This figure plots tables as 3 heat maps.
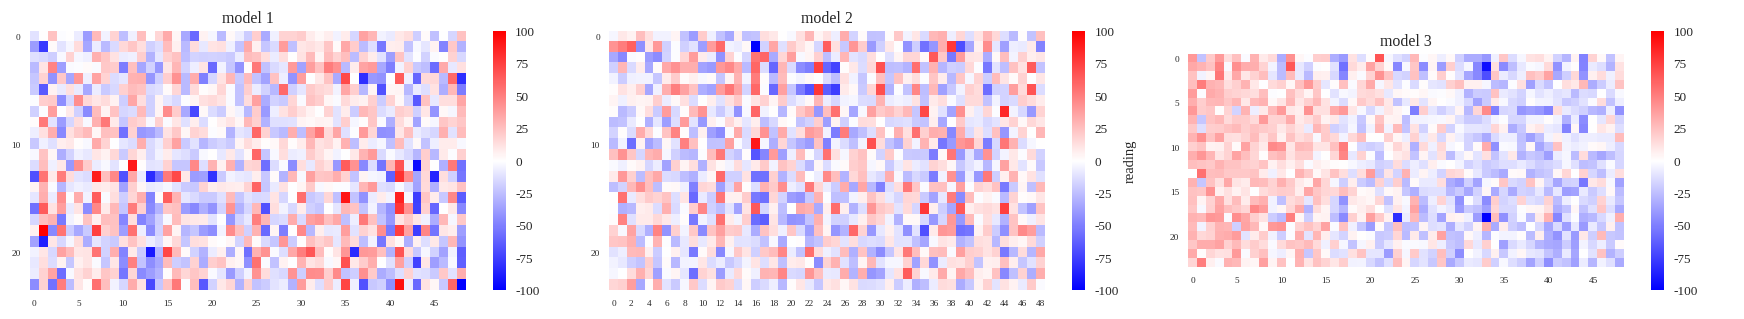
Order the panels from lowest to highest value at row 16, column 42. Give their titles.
model 3, model 2, model 1
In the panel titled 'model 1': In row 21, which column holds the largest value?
35
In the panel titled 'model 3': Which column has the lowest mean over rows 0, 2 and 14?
44
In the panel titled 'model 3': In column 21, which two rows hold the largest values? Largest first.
0, 2
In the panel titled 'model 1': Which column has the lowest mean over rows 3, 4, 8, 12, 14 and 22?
43
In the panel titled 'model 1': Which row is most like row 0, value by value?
7
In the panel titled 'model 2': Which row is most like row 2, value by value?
4
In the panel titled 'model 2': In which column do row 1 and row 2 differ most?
16
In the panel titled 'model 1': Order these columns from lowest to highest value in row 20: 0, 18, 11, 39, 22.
22, 18, 0, 11, 39
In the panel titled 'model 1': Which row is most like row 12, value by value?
4
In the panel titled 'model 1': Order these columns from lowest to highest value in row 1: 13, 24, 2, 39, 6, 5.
39, 6, 13, 2, 5, 24
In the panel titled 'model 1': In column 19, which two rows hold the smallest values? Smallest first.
23, 4
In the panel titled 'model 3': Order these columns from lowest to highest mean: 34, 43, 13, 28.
43, 34, 28, 13
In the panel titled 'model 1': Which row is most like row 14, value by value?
11
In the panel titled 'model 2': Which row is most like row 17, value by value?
15
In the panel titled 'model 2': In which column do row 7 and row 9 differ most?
44
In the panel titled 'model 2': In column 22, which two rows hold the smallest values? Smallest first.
5, 3
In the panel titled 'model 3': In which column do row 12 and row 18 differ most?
23
